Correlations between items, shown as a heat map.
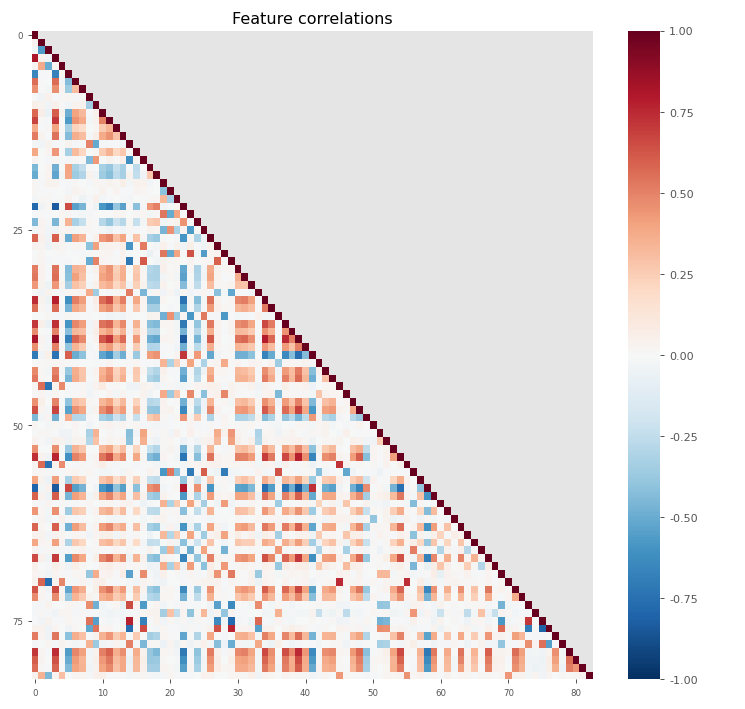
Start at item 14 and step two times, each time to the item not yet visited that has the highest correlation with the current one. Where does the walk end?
73
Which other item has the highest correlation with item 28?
23
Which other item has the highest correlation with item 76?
29
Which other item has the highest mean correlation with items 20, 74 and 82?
56
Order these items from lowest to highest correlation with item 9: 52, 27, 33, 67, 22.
33, 22, 67, 52, 27
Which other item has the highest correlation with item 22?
58
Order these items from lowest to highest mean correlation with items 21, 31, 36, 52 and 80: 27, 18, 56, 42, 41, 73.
41, 18, 73, 42, 56, 27
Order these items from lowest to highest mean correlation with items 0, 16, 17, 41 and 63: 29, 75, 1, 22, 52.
75, 22, 1, 52, 29
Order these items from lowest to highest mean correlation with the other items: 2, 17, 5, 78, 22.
22, 5, 17, 2, 78
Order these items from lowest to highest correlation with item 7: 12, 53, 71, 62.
62, 12, 53, 71
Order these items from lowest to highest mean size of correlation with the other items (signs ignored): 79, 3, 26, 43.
43, 26, 79, 3
